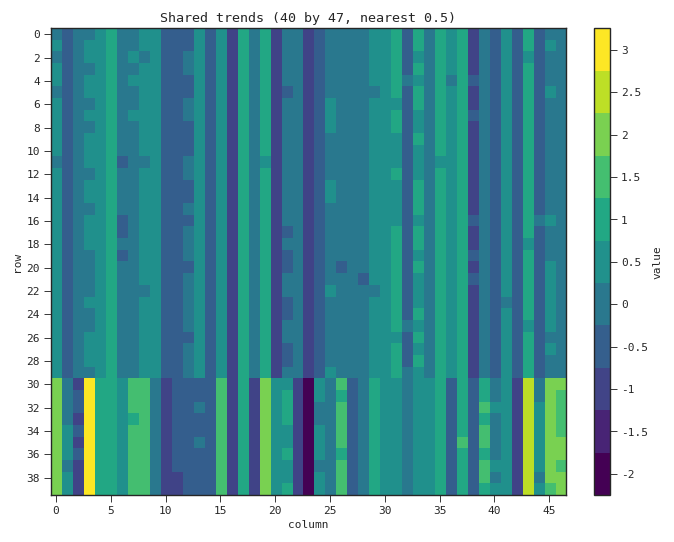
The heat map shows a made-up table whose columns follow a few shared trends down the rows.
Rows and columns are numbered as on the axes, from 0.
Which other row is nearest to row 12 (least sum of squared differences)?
3
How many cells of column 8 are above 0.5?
10
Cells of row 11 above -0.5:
33
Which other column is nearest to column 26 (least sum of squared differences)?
39
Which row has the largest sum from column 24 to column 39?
35
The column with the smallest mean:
23
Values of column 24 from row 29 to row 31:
-0.5 0.5 0.5
